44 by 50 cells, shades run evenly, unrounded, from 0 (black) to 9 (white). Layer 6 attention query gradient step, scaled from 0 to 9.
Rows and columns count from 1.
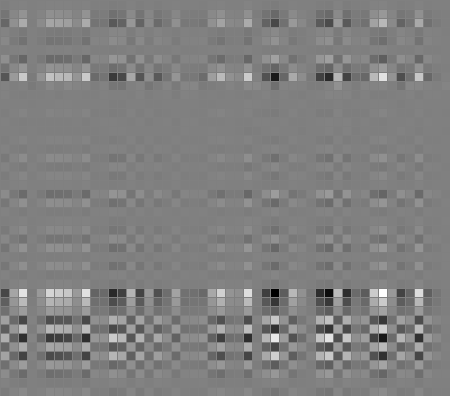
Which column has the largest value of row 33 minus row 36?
43
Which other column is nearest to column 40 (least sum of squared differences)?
23
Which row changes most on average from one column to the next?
33
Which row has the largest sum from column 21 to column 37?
38
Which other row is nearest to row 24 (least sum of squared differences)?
31
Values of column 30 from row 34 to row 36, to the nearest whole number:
3 4 6
